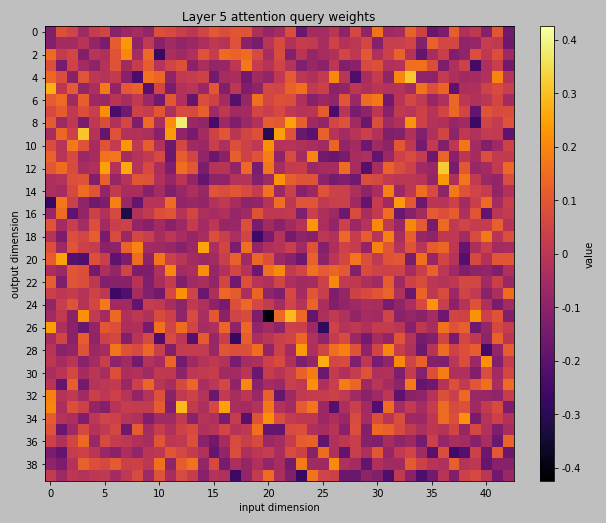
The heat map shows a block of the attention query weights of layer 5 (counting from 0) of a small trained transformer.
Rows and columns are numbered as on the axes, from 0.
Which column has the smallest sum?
29
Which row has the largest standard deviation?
8
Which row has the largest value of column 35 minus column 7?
16
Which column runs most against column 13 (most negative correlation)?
21
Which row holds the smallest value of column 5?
9
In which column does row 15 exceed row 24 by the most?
32
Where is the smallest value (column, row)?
20, 25
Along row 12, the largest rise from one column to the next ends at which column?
36
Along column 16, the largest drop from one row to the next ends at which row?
34
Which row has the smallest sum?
39
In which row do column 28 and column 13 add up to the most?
31
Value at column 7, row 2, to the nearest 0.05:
0.2
